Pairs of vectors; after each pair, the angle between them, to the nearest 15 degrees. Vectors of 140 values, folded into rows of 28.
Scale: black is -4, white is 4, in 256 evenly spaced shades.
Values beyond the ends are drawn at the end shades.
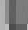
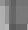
15 degrees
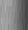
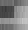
135 degrees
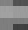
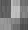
75 degrees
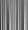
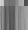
105 degrees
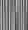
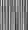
15 degrees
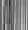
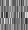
120 degrees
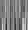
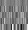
75 degrees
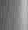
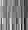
120 degrees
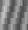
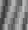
165 degrees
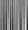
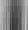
75 degrees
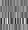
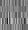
150 degrees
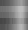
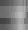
15 degrees
